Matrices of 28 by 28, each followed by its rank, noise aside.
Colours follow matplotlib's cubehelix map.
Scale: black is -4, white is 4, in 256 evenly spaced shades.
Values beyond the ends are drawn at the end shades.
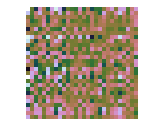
three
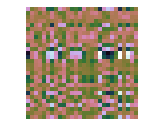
two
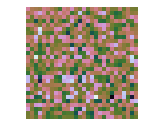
six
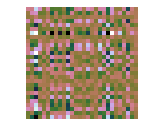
two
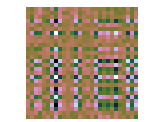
one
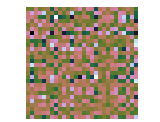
four
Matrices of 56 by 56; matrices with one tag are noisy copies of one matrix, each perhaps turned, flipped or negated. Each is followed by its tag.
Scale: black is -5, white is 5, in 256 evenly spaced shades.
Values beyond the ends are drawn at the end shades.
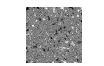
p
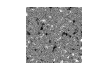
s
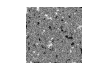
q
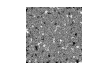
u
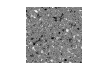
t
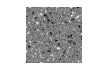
t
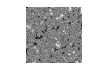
q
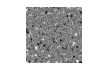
u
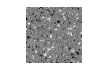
t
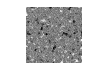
s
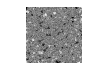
u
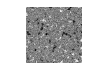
s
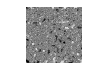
p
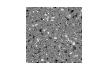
t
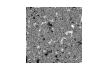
q
